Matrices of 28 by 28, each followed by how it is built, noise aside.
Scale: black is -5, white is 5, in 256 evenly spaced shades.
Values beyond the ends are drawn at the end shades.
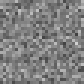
repeating columns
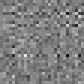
low rank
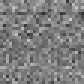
repeating columns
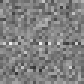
uneven rows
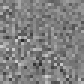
lower triangular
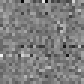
uneven rows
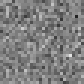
noise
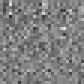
low rank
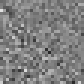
lower triangular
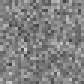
noise
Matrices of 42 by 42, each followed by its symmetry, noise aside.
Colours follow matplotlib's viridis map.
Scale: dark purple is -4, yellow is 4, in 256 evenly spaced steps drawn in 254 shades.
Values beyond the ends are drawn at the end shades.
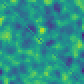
no symmetry.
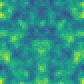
mirrored left to right.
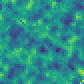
no symmetry.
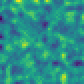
antisymmetric.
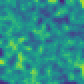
antisymmetric.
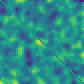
no symmetry.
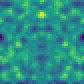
mirrored left to right.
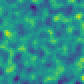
antisymmetric.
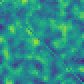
no symmetry.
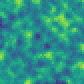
symmetric across the other diagonal.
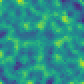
symmetric across the other diagonal.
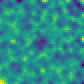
symmetric across the other diagonal.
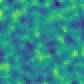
no symmetry.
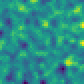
antisymmetric.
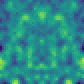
mirrored left to right.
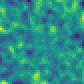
antisymmetric.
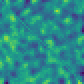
no symmetry.
